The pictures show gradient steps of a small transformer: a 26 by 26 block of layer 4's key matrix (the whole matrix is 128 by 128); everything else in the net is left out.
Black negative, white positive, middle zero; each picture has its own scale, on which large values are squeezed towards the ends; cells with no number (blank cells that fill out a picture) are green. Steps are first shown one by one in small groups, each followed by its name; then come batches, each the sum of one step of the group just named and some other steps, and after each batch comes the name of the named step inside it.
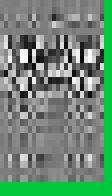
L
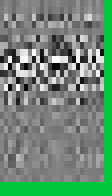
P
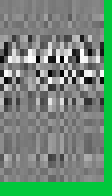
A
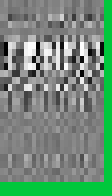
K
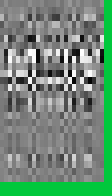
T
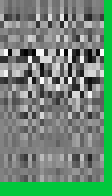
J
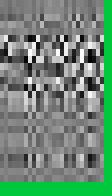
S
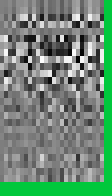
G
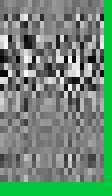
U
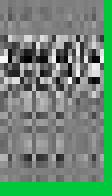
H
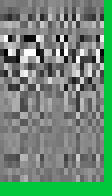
U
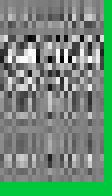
T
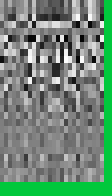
G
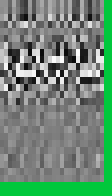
P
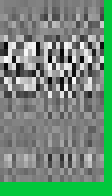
K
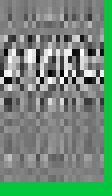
A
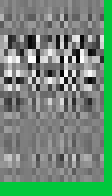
T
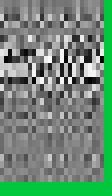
J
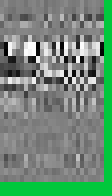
K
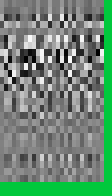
J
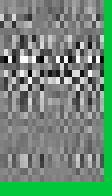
T
